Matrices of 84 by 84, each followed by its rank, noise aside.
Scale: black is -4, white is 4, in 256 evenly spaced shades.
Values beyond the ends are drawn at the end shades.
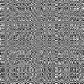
four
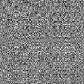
eight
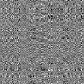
six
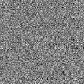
twelve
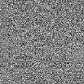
twelve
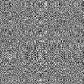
eight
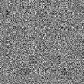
twelve
